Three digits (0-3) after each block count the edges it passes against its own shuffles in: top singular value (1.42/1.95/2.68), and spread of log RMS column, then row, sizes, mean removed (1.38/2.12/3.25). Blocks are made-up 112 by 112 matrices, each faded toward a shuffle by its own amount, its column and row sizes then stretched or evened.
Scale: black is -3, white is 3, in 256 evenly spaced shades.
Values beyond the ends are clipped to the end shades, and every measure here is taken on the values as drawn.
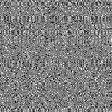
3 0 1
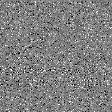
1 1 2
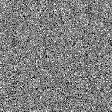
1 0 1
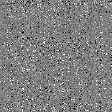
0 2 2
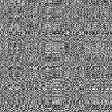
3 0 3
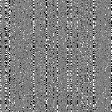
3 3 0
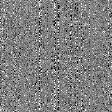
1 3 0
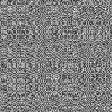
3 0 1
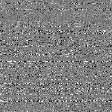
1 1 3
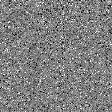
1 1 1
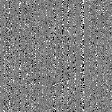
1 3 0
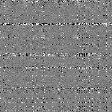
2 2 3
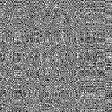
3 0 1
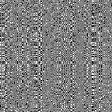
3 3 0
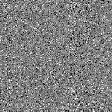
2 1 0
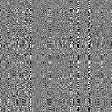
3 3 2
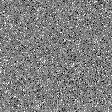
1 0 0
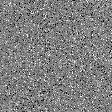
0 1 0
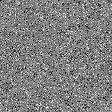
1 0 0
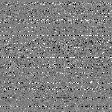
1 1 3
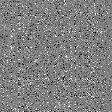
2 2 1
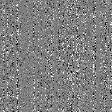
1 3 0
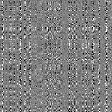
3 3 2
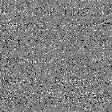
1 1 2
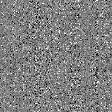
1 2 0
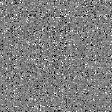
1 2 2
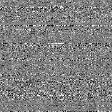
0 1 3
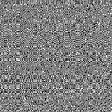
3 0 2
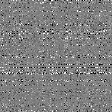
1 2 3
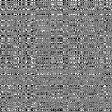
3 2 3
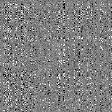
2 3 2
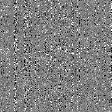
0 3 1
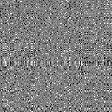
3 2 2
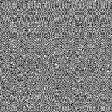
3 0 0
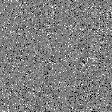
1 1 1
